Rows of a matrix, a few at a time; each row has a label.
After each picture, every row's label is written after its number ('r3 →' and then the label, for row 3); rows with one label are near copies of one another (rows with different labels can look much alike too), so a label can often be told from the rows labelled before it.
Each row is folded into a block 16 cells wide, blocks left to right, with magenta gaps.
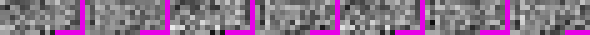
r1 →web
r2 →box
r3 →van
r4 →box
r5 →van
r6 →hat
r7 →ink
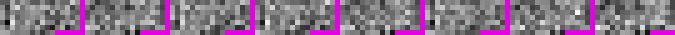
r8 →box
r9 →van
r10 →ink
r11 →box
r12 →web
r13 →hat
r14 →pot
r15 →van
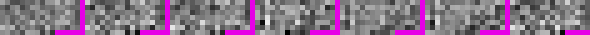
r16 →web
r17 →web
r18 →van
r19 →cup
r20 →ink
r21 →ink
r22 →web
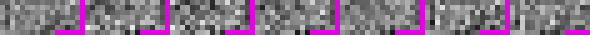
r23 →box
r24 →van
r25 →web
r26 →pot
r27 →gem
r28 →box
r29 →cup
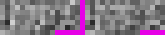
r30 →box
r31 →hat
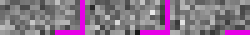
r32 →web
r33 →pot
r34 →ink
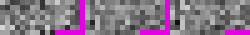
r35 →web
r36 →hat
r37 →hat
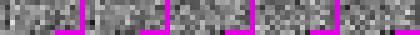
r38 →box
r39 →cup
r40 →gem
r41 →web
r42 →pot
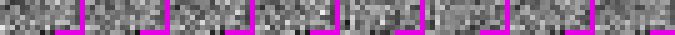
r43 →van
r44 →gem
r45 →pot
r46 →pot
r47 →cup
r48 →ink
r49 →gem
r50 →van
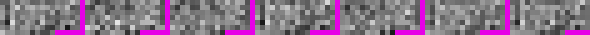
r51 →box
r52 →van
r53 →gem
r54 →box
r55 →pot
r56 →box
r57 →box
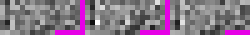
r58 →hat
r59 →box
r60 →ink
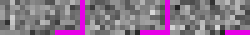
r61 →cup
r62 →pot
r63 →gem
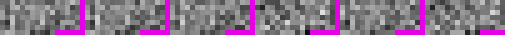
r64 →cup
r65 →ink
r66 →ink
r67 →pot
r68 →hat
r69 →pot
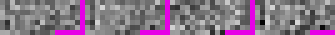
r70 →hat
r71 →box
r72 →web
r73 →box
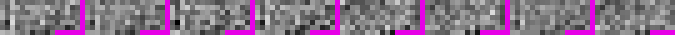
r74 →cup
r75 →cup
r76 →hat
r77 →ink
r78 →web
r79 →pot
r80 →ink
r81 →van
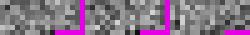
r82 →gem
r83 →pot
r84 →ink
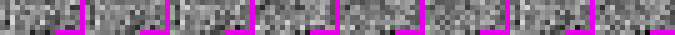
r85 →cup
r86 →box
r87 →box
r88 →van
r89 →gem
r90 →web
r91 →box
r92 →gem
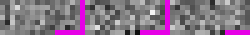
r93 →box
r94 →pot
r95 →web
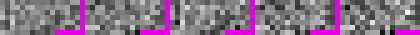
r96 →ink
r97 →gem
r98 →box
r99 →web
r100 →pot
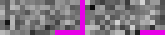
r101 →hat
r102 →web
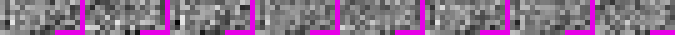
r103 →ink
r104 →van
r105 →cup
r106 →ink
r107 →van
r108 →box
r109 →hat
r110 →web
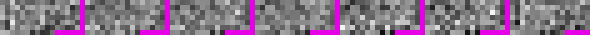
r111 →ink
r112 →web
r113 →pot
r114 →gem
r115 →van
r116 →pot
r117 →box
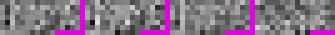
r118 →box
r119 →cup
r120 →cup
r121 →web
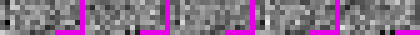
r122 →hat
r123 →pot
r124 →box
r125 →cup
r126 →van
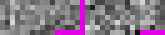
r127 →ink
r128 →web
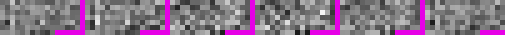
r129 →cup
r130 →ink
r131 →web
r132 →pot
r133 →web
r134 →hat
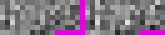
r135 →ink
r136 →cup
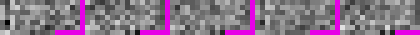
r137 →hat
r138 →web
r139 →gem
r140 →hat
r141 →van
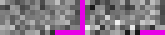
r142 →web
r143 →van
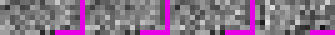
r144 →web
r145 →van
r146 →pot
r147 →box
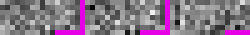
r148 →web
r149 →pot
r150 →box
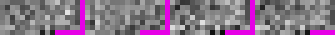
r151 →pot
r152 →ink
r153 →van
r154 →van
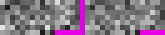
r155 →web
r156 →web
